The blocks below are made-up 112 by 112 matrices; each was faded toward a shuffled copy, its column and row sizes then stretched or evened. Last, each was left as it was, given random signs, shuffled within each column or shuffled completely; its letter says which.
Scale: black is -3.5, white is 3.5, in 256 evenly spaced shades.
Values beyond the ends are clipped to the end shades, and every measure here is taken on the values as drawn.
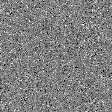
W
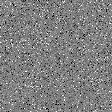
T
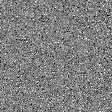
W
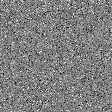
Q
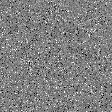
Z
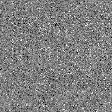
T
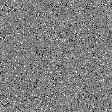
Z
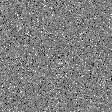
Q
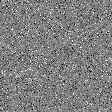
Q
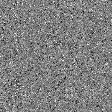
W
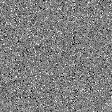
Z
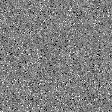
Z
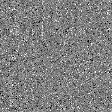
T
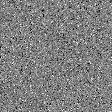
W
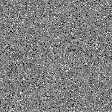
Z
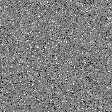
W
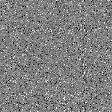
T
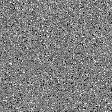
Z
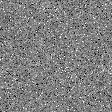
Q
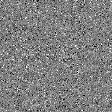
T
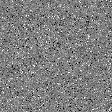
Z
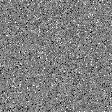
W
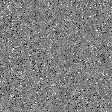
W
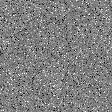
Q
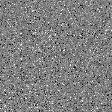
Z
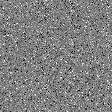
W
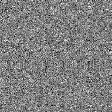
T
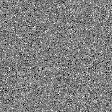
T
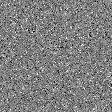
Q
